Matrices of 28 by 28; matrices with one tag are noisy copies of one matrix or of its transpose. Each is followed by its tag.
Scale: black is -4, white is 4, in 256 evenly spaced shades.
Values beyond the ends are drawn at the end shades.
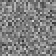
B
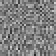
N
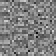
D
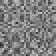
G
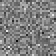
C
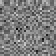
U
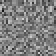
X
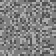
C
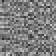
D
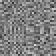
N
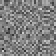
U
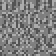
D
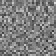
X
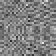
N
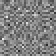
U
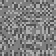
N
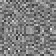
N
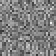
C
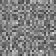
C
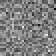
G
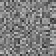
C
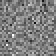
X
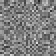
U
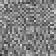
N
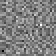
X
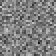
B
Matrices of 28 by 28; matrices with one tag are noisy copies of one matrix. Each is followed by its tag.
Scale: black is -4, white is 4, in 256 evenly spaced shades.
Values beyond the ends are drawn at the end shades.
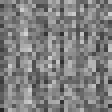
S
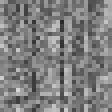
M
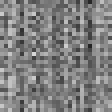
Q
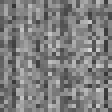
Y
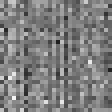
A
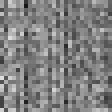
A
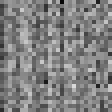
S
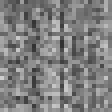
M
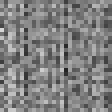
A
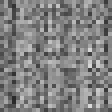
Y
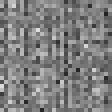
A
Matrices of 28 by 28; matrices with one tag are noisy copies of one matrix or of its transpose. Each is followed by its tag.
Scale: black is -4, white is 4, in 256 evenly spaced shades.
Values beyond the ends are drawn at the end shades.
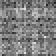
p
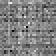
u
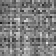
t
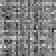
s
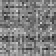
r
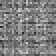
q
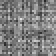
t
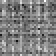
s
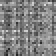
s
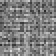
t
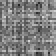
r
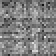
p
